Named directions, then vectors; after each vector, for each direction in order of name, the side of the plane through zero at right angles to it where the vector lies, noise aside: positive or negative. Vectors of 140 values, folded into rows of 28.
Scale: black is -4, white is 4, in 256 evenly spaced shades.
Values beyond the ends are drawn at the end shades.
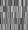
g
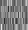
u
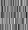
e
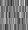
positive, positive, negative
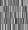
positive, positive, positive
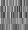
positive, negative, negative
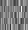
positive, positive, positive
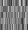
positive, positive, negative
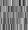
negative, negative, positive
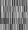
negative, positive, positive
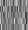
positive, negative, positive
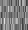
positive, positive, negative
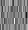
positive, negative, positive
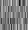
negative, negative, positive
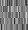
negative, positive, negative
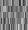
negative, negative, positive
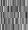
positive, negative, positive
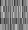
negative, positive, positive
